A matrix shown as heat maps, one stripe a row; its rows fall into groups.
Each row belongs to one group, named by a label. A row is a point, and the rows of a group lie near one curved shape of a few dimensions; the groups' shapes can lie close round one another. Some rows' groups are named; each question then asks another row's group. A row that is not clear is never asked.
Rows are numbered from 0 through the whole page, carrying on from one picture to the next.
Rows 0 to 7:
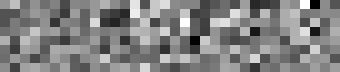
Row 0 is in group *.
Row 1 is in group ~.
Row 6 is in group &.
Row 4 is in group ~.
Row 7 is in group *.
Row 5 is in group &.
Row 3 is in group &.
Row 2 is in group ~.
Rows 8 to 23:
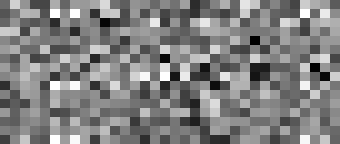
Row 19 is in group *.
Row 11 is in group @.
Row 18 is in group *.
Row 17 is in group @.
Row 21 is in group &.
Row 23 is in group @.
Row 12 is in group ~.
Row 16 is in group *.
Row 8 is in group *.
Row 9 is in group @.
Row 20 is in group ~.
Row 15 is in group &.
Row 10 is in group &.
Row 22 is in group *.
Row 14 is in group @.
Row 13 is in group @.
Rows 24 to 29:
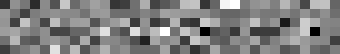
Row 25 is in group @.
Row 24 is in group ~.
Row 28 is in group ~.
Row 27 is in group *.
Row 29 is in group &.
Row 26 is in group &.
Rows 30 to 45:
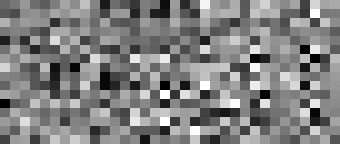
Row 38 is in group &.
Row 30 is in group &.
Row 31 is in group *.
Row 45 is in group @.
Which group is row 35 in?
&
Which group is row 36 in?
*
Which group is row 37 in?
@
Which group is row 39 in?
&
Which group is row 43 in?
*
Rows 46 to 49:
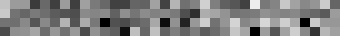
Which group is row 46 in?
&
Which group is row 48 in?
&
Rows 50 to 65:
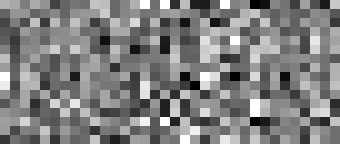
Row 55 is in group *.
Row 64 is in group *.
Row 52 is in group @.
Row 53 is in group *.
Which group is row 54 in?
&
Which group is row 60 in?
*
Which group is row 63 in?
*
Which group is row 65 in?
~
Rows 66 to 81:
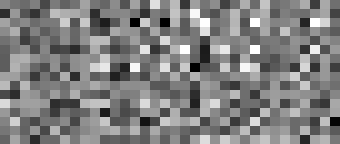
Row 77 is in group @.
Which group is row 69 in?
@
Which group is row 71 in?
~
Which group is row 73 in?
*
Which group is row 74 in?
&
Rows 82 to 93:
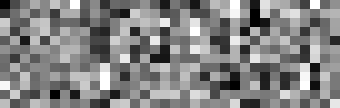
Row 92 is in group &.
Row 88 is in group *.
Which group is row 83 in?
~
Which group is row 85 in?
*
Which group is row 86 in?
@
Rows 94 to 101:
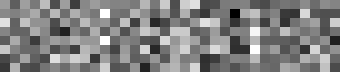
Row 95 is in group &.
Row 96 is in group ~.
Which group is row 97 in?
~
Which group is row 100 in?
@
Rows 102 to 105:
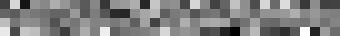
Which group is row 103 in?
~
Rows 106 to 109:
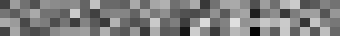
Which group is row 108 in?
@
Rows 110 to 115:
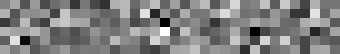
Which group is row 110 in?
@
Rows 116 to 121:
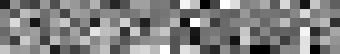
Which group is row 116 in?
~
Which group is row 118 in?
~
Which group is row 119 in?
*
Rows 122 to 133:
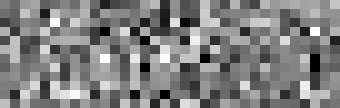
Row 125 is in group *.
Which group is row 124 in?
*
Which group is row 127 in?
@
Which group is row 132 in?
@
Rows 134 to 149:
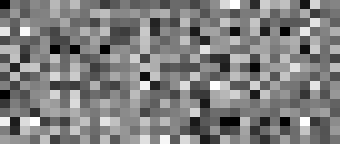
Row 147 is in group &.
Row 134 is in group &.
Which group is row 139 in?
@
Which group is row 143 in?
~
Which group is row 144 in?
&
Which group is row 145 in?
&
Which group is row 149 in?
*
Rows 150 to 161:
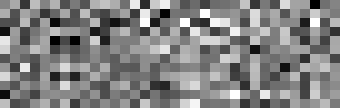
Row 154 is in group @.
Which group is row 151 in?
@
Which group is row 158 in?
@
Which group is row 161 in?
*
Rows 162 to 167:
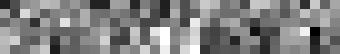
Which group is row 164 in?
~
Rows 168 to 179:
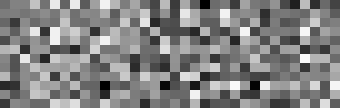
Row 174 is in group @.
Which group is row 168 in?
&
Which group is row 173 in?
@
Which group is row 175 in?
*
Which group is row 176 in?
*
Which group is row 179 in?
@
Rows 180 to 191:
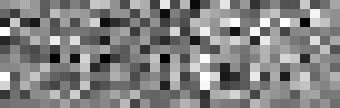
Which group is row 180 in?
*
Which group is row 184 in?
&
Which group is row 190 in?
&
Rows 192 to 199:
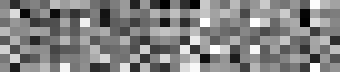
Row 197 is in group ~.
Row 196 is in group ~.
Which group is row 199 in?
*
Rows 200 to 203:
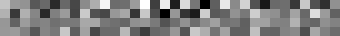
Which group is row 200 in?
*
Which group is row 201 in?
@
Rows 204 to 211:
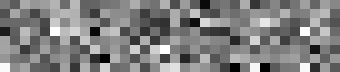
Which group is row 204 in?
&
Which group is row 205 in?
@
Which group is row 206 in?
*
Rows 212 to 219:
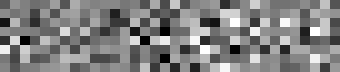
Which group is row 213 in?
~
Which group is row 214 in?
~
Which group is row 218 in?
@
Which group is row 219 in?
*
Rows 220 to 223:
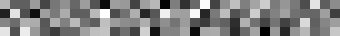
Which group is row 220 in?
@
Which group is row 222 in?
&
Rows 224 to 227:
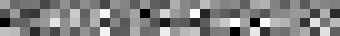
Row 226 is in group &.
